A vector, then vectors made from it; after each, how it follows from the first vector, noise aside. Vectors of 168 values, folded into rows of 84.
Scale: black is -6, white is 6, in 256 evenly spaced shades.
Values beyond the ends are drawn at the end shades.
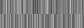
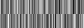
wrapped around, scaled up.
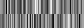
negated, scaled up.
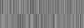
wrapped around, shrunk.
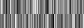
negated, scaled up.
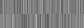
wrapped around, shrunk.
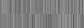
reversed, shrunk.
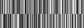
wrapped around, scaled up.
